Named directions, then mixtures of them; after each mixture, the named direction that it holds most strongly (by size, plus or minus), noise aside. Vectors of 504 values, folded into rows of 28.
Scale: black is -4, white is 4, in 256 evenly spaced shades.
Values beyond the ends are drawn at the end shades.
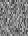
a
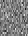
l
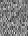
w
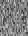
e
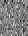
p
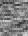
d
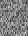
w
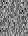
e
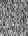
e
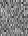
l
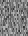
e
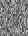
a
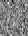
a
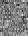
e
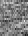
d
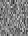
a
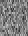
e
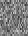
a
